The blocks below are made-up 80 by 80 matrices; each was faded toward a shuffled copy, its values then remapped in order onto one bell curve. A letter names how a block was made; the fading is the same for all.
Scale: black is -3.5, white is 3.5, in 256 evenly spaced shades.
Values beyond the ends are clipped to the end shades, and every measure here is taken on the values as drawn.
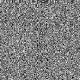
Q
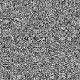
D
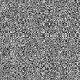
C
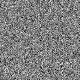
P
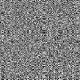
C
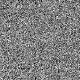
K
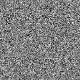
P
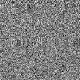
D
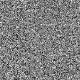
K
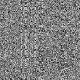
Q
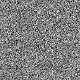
K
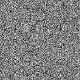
Q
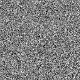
P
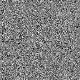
K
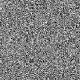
D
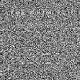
D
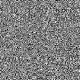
D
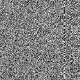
Q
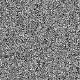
K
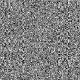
Q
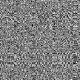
C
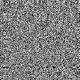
D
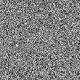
D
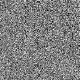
K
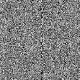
K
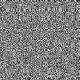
C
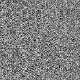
Q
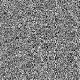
Q
